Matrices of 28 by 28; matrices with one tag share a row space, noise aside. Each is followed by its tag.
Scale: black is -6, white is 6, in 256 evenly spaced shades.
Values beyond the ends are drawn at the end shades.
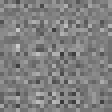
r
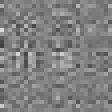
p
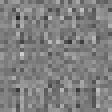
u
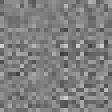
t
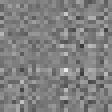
t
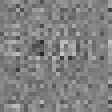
r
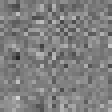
r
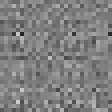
u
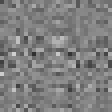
p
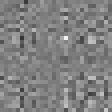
t
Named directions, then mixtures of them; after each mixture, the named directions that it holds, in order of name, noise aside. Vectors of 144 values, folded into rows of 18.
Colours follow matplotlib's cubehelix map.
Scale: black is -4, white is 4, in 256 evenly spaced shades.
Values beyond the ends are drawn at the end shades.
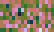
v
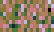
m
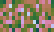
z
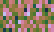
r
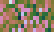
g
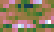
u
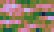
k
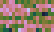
g, k, r.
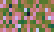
r, z.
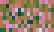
v.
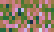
v.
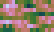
k, u.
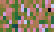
g, m, r.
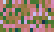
m, v, z.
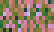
r.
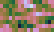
k, u.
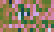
g, z.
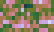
u, v, z.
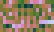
m, u, z.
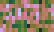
g, u, v.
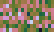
v.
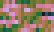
k.
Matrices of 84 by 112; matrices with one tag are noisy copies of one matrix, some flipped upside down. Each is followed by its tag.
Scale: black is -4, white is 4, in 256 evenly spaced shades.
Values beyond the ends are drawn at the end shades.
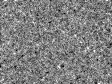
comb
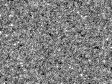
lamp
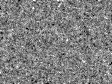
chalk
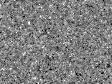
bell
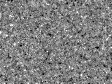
lamp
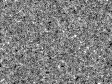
comb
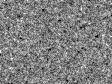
lamp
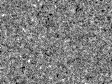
bell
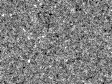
bell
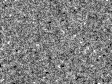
comb
